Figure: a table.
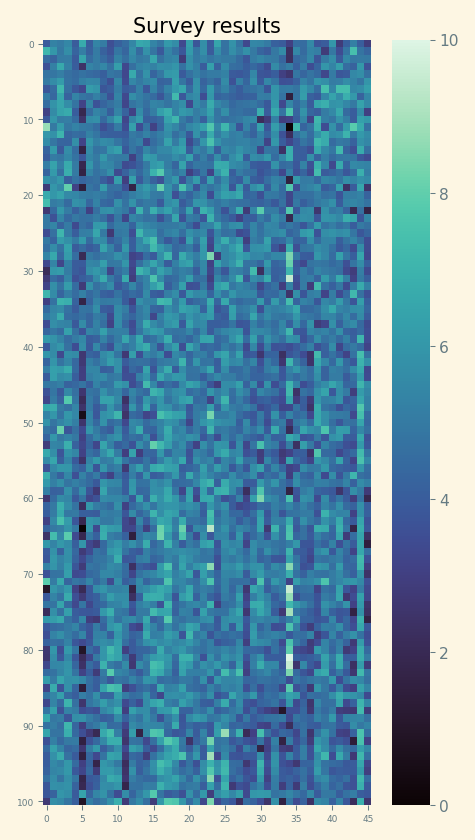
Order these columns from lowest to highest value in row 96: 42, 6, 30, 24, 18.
42, 6, 18, 24, 30
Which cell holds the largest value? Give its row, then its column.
81, 34
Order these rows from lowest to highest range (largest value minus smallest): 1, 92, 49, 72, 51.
1, 51, 92, 49, 72
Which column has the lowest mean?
5
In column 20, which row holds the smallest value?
92
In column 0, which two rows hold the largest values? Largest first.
11, 71
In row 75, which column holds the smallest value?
43
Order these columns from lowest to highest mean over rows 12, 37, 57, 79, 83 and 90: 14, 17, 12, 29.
12, 29, 17, 14
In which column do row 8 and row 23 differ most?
34
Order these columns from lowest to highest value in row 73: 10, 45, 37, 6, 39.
45, 6, 37, 39, 10
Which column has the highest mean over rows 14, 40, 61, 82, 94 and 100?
23
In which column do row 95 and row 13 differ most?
7
